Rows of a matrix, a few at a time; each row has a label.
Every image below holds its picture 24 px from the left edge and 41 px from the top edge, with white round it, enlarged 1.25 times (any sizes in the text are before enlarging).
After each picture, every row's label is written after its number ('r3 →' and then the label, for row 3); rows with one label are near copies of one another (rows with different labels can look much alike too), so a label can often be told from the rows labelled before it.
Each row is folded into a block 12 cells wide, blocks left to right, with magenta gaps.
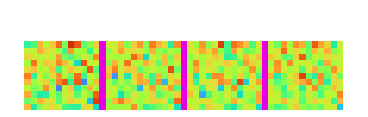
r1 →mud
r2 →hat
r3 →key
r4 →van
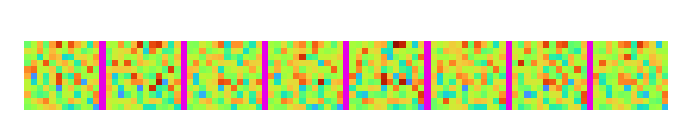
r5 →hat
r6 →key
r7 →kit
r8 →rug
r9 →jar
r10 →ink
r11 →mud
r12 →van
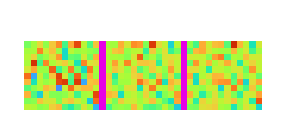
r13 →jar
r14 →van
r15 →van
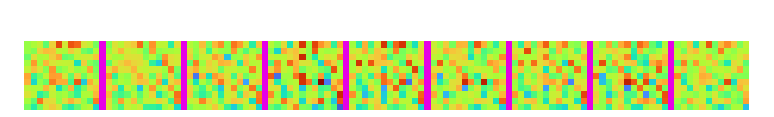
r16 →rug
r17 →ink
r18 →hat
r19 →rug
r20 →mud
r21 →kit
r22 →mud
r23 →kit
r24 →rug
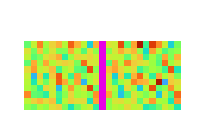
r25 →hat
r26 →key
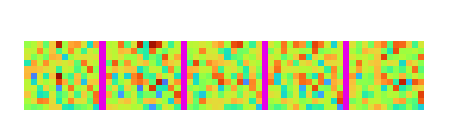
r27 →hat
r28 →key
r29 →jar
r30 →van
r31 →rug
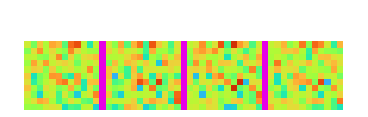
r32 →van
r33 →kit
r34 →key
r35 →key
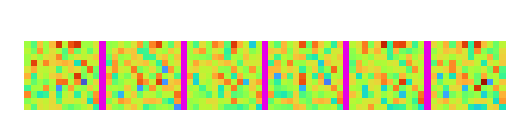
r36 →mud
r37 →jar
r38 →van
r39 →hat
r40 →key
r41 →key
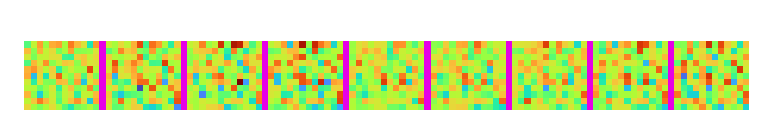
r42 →hat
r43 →ink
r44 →key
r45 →rug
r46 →jar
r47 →jar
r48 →ink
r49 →rug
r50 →hat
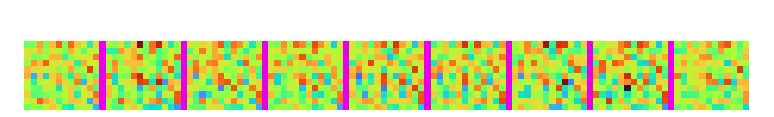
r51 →hat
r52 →rug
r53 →ink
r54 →van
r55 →hat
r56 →hat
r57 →key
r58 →ink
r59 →rug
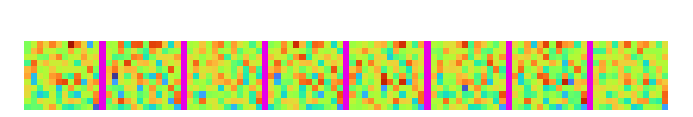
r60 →van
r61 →hat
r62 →ink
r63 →van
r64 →jar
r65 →ink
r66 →rug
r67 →rug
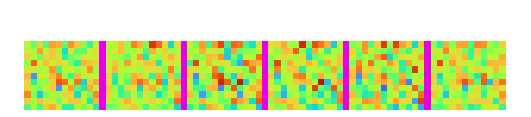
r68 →kit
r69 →van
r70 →kit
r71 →key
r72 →hat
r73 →kit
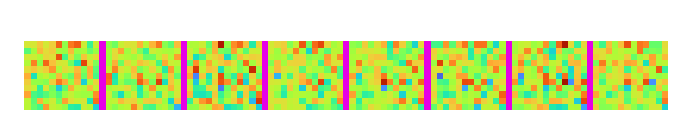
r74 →ink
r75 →jar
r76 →hat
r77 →key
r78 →kit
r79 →kit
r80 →jar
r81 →mud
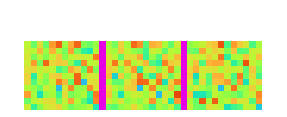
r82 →mud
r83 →kit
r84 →ink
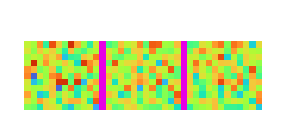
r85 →kit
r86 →mud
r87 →van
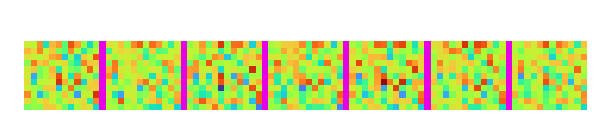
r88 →kit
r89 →ink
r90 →hat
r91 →ink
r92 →kit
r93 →key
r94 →hat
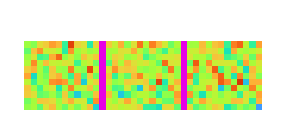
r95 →van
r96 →key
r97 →jar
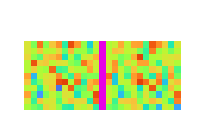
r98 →kit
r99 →van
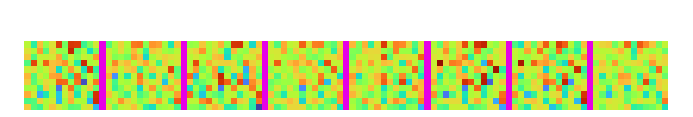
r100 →mud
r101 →hat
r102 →jar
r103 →mud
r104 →rug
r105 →mud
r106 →mud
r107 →key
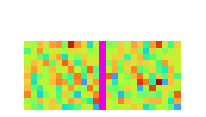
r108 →van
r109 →jar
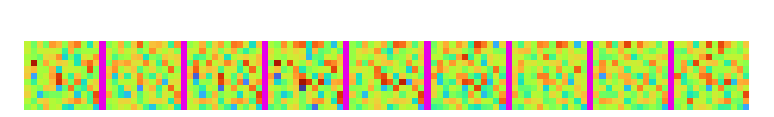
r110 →kit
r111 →hat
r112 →hat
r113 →kit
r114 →jar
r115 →van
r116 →van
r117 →hat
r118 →rug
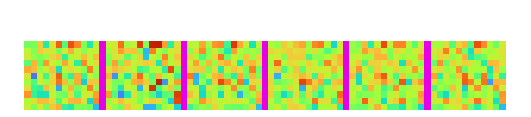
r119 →hat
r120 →key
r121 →van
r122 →kit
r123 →rug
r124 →jar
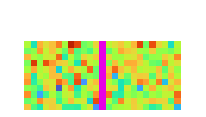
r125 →mud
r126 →ink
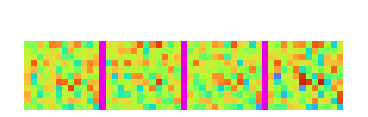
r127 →kit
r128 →key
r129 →van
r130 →kit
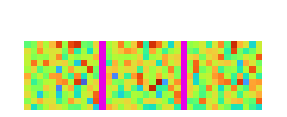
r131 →mud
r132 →key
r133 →rug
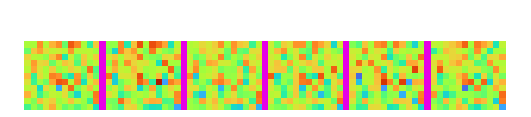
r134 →van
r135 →rug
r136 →ink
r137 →van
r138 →kit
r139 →ink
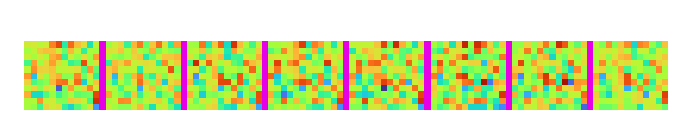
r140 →ink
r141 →hat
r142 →kit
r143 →ink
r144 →ink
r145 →rug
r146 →jar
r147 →kit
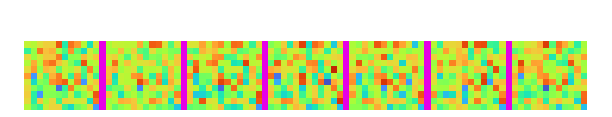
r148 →ink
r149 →jar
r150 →ink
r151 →hat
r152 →van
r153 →mud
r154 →ink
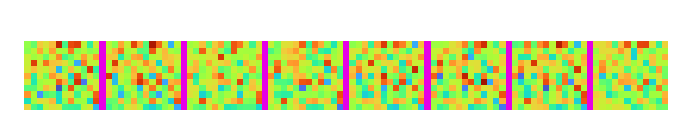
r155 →mud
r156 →van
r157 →rug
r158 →ink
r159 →hat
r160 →jar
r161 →hat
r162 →key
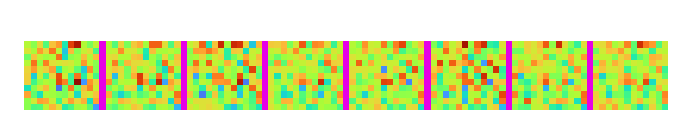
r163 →jar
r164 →jar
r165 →key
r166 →key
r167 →mud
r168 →mud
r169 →ink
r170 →key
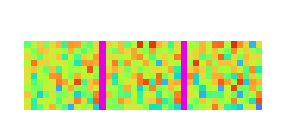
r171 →kit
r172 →rug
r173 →van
